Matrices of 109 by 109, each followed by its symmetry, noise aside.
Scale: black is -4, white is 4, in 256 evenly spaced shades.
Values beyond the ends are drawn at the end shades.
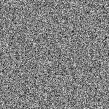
same after a half turn.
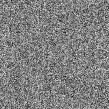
mirrored top to bottom.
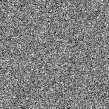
no symmetry.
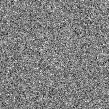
symmetric across the other diagonal.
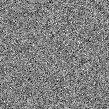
symmetric across the other diagonal.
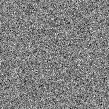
same after a half turn.
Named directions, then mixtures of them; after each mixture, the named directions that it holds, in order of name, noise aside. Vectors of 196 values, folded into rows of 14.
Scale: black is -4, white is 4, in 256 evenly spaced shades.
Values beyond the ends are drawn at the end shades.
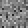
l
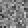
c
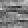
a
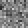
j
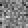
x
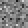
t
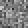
j, x.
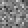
t.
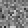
c, l.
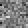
x.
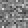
a, l, t.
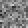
a, c, x.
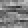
a.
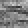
a.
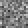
x.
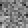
j, x.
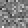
j, l, t.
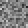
l, t, x.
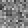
j.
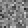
c.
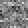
a, c.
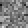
j, x.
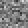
a, j, t.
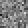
c, l.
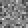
c, t, x.
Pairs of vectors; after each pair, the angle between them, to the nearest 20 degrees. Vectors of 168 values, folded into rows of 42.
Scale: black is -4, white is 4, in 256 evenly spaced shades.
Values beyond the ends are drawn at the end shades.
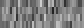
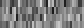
20 degrees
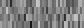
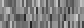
40 degrees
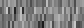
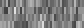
140 degrees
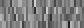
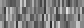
80 degrees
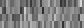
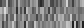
80 degrees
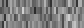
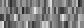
140 degrees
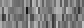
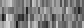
40 degrees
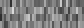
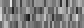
160 degrees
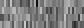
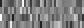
100 degrees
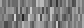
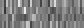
80 degrees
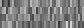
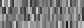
160 degrees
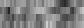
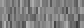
80 degrees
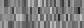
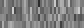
140 degrees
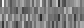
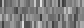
40 degrees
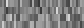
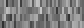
160 degrees
